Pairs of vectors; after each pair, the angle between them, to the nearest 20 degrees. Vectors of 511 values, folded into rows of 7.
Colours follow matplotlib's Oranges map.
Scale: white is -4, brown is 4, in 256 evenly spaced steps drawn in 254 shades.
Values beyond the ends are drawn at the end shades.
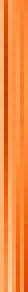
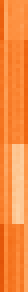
120 degrees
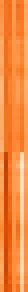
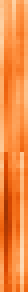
40 degrees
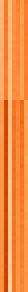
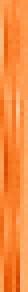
80 degrees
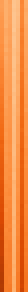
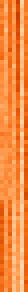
100 degrees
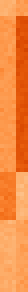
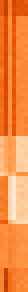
100 degrees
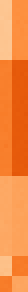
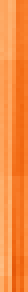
60 degrees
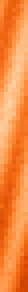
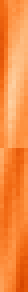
40 degrees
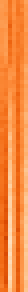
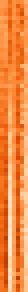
20 degrees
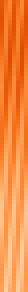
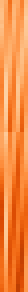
140 degrees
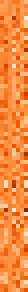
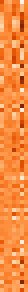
100 degrees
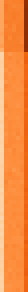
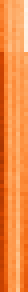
140 degrees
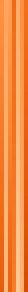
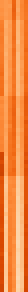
20 degrees
